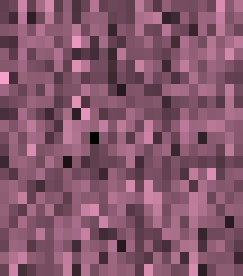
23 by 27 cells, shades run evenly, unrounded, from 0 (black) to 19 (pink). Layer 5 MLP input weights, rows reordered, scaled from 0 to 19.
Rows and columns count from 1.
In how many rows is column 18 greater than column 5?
11
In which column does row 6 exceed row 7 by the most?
16
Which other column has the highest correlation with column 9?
4
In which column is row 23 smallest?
23
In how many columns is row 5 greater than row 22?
14
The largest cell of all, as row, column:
7, 1
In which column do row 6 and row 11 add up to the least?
19
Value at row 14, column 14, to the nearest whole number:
9
